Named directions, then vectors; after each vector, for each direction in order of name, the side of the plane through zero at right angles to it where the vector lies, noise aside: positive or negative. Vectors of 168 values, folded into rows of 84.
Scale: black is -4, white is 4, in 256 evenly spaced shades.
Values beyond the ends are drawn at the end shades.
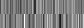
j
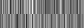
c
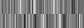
negative, negative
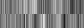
positive, negative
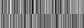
negative, negative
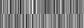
positive, positive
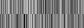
positive, negative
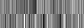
negative, positive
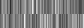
positive, positive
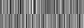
positive, positive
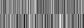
positive, negative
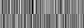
negative, negative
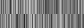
positive, negative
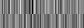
negative, negative
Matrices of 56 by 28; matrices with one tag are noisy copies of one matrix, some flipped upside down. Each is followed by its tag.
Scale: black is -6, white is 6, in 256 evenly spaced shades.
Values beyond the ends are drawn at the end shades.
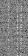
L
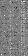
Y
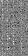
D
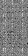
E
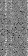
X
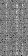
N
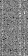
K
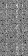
N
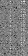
Y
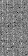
D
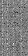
D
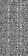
L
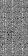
E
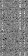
K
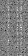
L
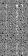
N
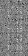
L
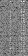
Y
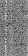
X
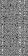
K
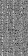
D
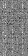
E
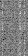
K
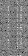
L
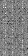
E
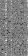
X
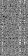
K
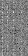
D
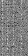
D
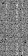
N
